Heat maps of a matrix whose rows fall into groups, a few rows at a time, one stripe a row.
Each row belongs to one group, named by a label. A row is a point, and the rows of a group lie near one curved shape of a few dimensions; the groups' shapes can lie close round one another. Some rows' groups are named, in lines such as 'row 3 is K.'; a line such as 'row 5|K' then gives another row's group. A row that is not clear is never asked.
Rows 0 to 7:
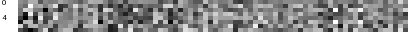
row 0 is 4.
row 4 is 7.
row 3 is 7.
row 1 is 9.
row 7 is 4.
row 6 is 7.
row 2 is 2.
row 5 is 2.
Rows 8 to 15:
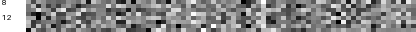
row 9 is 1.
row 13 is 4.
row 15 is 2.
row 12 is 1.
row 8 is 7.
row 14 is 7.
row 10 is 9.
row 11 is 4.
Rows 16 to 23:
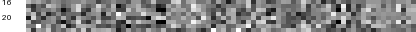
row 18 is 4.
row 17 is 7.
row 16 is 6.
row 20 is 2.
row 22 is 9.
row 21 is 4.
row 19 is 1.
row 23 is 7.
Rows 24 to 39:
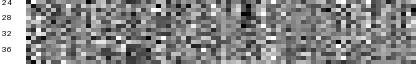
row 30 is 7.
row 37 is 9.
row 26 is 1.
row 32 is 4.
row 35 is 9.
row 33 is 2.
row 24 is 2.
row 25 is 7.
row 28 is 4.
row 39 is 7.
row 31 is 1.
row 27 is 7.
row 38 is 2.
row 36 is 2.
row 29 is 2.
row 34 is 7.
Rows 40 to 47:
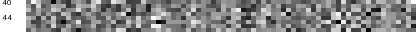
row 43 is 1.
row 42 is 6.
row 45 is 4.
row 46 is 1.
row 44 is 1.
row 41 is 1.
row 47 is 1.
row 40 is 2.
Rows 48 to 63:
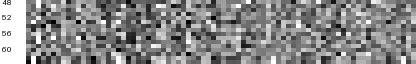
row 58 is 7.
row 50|1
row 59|1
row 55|7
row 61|2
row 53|2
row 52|1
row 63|2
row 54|7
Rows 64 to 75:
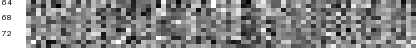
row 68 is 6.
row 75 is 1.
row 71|7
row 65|7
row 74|2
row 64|7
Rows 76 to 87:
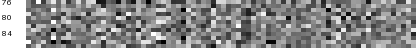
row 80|1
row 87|1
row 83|2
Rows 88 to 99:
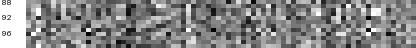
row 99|9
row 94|4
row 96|2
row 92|1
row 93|4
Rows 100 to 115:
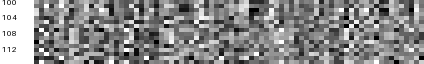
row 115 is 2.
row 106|7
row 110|2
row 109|1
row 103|6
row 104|4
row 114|4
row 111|7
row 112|2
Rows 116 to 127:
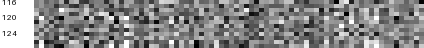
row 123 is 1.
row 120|2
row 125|1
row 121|2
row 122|1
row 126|2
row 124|1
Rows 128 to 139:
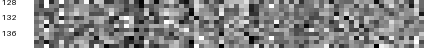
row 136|1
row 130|4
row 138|4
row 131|4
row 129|7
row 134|1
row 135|9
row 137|7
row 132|2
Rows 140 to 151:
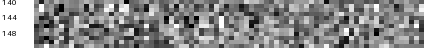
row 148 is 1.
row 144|7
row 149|4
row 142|2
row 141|2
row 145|7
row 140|7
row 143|1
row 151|9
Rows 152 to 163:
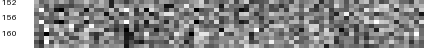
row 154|2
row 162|7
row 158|9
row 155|1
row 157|2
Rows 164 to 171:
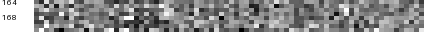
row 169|7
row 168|2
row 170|9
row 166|9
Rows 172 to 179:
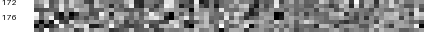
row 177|7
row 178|4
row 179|1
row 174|4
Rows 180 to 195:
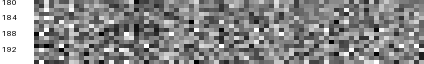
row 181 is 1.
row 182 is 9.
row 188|2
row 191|4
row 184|4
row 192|2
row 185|4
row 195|2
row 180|1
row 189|1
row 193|1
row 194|1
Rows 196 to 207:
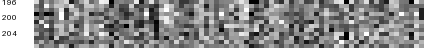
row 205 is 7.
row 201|2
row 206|1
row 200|1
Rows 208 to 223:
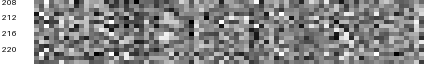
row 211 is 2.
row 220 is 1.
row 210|4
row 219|4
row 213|4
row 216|4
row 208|9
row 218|2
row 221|2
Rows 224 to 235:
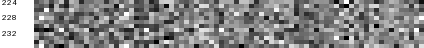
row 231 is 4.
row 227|1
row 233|4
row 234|2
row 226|1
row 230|1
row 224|1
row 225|7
